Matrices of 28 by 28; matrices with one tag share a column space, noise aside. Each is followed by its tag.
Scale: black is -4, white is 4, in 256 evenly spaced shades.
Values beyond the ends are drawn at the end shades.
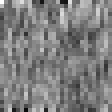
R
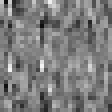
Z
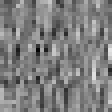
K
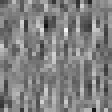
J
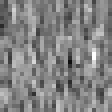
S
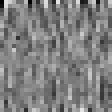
R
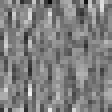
R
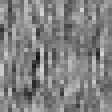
S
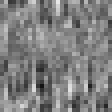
Z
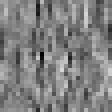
S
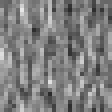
S
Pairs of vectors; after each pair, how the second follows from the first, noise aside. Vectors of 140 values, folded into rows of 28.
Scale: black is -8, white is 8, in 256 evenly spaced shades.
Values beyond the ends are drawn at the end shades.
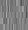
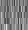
reversed, negated, scaled up.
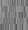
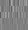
reversed, negated, partly zeroed.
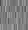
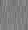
shrunk.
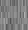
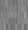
shrunk.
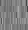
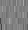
reversed, partly zeroed.
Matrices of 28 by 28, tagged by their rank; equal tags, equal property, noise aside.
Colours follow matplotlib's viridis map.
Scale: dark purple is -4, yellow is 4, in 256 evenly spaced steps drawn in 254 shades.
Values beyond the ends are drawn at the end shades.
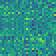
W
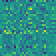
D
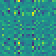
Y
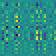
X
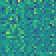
W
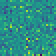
W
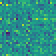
W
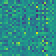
D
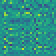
D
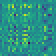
Y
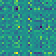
Y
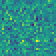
W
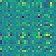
Y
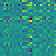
Y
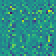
D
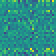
D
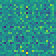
W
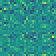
D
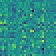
D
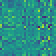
Y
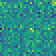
W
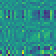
X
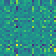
Y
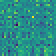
D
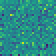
W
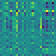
X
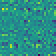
D
